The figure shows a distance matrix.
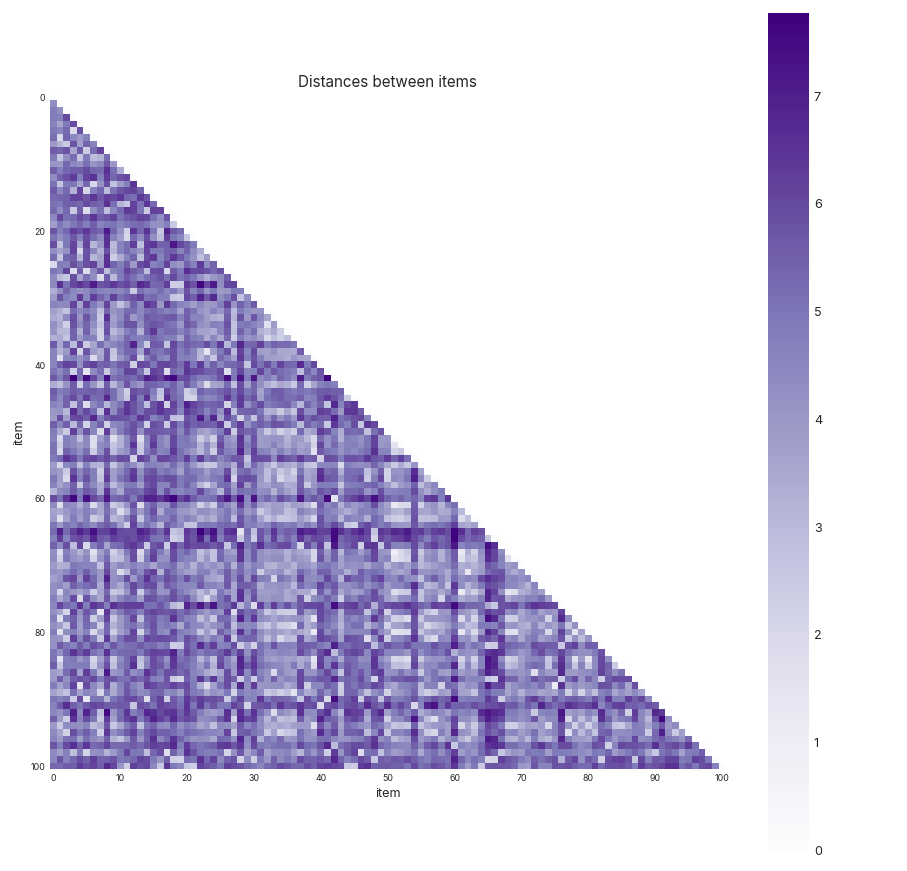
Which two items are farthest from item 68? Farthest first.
65, 28
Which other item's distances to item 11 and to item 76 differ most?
20
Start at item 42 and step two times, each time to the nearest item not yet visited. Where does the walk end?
97
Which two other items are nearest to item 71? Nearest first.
62, 10
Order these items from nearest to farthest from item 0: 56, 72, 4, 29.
29, 72, 56, 4
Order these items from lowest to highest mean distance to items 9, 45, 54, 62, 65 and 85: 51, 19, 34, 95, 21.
51, 21, 19, 34, 95
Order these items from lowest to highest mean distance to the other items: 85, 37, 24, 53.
53, 24, 85, 37
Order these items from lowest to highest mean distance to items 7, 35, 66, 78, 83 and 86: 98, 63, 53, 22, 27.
63, 27, 53, 22, 98
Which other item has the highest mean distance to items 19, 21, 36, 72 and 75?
8
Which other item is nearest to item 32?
34
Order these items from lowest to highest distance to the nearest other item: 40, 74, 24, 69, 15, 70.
74, 69, 40, 24, 70, 15
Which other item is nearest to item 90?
5
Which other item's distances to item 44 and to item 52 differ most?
6
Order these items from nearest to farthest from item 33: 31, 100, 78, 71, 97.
78, 71, 31, 97, 100
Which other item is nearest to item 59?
73
